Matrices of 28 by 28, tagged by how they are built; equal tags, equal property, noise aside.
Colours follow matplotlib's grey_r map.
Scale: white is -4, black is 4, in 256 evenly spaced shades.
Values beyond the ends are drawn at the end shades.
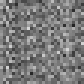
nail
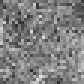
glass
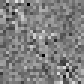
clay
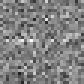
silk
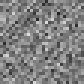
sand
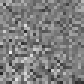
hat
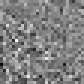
hat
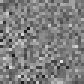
hat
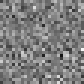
silk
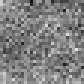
glass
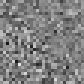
hat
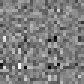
silk
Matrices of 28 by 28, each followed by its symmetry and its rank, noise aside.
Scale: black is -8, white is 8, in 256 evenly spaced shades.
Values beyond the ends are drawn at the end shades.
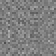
no symmetry, rank two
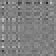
antisymmetric, rank two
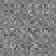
no symmetry, rank three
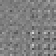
symmetric, rank two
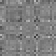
symmetric, rank two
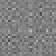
no symmetry, rank three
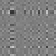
symmetric, rank one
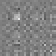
symmetric, rank three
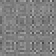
no symmetry, rank two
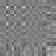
symmetric, rank two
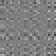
no symmetry, rank two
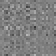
antisymmetric, rank two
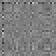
symmetric, rank two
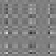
no symmetry, rank one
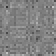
symmetric, rank three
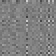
no symmetry, rank one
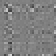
no symmetry, rank two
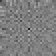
symmetric, rank three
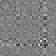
symmetric, rank two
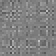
symmetric, rank two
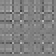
symmetric, rank one
